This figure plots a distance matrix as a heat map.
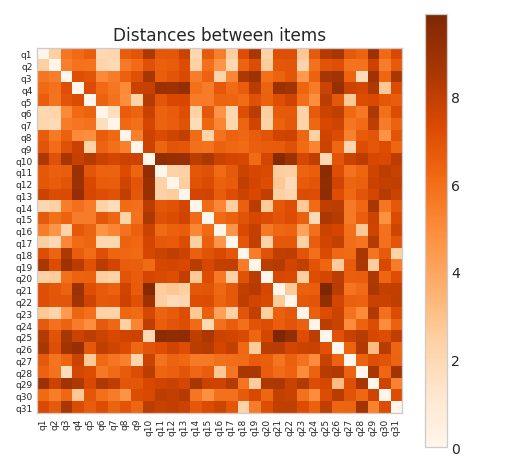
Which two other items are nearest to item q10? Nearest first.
q25, q19
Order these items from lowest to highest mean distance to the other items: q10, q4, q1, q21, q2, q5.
q2, q1, q5, q21, q4, q10
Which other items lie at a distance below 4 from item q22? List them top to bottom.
q11, q12, q13, q21
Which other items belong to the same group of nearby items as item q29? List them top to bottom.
q19, q26
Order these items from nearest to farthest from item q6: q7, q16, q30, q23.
q7, q23, q16, q30
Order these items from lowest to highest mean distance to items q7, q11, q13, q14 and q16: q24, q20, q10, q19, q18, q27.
q20, q27, q24, q18, q19, q10
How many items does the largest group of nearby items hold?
8
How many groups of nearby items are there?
9
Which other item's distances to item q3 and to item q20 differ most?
q28
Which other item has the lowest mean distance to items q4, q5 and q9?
q27
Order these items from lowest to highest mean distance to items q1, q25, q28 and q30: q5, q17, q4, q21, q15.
q17, q4, q15, q5, q21
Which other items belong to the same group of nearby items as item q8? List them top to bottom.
q15, q24
